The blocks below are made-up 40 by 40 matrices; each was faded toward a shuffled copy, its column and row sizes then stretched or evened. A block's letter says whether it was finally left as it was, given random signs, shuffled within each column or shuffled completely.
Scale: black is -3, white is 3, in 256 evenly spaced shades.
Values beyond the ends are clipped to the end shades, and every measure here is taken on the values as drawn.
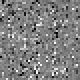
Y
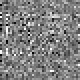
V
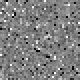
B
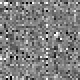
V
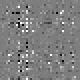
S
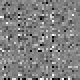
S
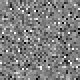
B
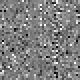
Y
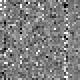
Y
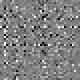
S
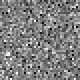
B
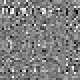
S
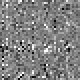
V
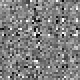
V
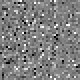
Y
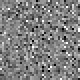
Y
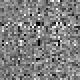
S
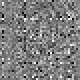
V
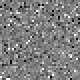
B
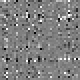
S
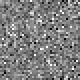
B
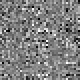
V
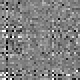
S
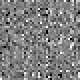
S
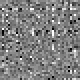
V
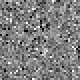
B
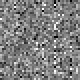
Y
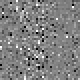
Y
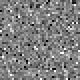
B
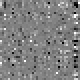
S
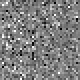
Y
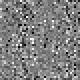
Y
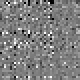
S
